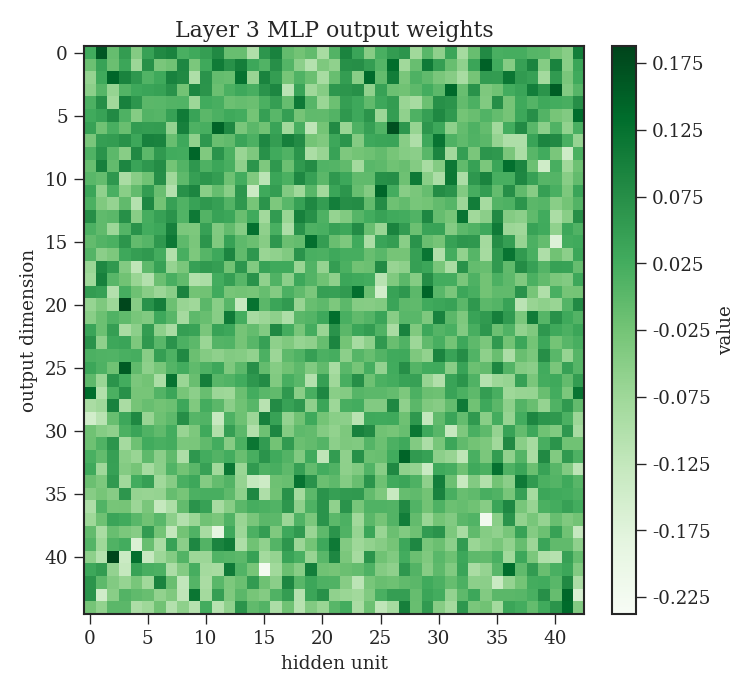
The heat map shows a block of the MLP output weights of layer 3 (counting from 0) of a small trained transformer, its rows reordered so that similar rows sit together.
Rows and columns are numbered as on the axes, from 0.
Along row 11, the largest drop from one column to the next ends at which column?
14
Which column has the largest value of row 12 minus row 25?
21
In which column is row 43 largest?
41
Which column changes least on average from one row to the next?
22
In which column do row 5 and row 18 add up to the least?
25
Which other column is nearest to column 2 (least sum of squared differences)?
24
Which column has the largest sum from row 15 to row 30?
3
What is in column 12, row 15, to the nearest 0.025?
0.05
